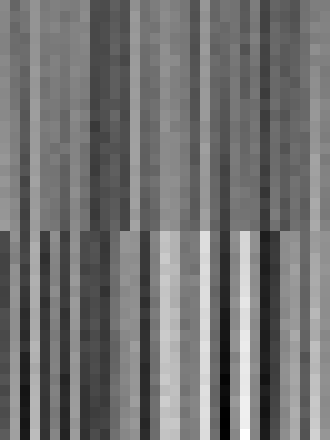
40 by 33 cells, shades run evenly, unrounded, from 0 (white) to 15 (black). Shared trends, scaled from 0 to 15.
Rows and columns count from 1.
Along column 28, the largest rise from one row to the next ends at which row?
22
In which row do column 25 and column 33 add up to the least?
40
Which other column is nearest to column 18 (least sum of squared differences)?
17
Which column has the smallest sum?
21
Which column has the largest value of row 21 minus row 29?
25
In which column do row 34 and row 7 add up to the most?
27
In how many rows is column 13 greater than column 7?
21
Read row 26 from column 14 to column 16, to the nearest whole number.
7 12 7
